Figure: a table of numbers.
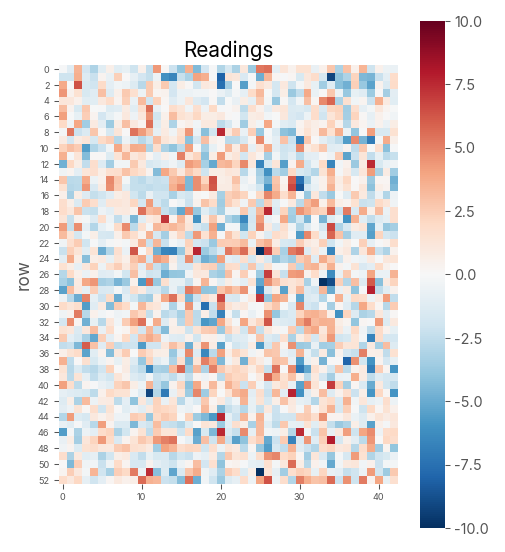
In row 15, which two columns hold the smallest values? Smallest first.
30, 26
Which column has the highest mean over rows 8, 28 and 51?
39
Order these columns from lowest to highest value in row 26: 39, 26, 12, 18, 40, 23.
12, 40, 18, 23, 39, 26
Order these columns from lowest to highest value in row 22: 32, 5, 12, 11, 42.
11, 5, 32, 42, 12
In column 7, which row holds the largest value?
10
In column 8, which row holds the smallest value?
27
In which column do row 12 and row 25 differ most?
34
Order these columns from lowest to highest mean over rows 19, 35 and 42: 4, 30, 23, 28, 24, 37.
30, 23, 24, 4, 37, 28
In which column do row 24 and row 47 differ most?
18
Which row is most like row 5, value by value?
6
